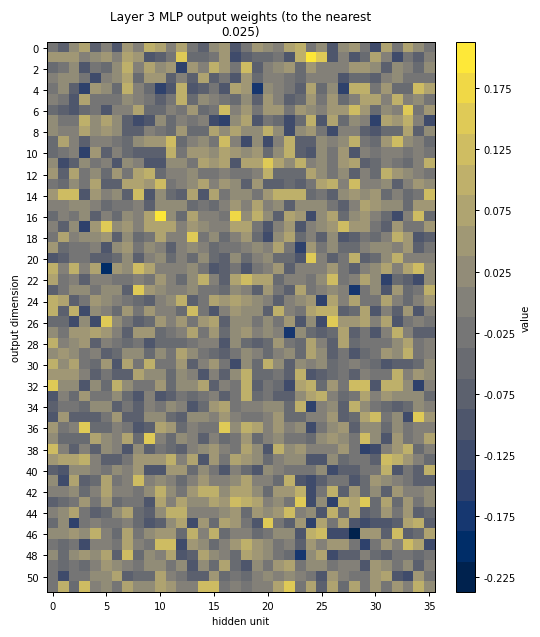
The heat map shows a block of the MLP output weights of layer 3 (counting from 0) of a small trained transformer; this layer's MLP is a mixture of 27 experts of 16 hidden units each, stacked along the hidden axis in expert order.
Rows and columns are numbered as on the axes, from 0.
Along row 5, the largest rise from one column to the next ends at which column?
3
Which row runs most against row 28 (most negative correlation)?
34
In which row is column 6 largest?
32
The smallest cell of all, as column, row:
28, 46
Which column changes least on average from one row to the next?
11
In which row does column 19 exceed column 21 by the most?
16
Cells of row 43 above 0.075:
5
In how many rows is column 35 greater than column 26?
20
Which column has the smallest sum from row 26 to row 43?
24
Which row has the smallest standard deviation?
15
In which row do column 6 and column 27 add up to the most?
17
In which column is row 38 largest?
0
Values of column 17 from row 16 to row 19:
0.175 0.075 0 -0.025
